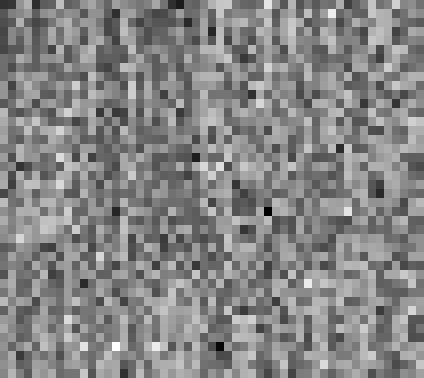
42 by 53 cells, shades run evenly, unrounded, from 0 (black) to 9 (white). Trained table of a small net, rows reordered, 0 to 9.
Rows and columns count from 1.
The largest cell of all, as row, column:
39, 15
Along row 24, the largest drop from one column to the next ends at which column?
34
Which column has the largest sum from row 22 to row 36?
9
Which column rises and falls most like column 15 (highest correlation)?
20
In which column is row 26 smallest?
31
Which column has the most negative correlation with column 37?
5
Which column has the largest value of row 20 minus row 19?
3
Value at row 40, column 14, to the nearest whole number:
7
